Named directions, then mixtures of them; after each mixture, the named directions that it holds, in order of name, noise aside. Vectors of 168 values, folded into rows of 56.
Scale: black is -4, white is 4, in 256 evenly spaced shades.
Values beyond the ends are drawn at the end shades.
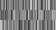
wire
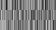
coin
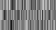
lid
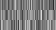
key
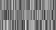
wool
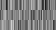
coin, lid.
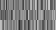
wire.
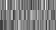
coin, wire.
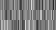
coin, key, wool.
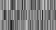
lid.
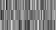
key, lid, wire.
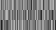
key, wire.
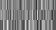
wire, wool.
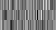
key, lid, wire.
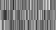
lid, wire, wool.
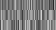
key.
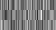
key, lid, wire.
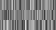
wool.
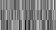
key, wire, wool.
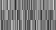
key.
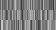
key.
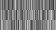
key.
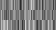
coin, key, wool.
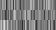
coin, wire, wool.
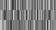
coin, lid, wire.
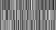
key, lid.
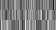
key, wool.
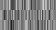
lid.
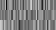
coin, wire.
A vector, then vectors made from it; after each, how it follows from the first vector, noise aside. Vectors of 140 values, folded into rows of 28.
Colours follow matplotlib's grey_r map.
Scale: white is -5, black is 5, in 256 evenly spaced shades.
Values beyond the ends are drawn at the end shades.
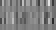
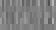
negated, shrunk.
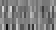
reversed, negated.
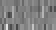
reversed, partly zeroed.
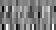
reversed, scaled up.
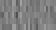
wrapped around, negated, shrunk.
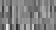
reversed.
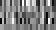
scaled up.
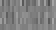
negated, shrunk.
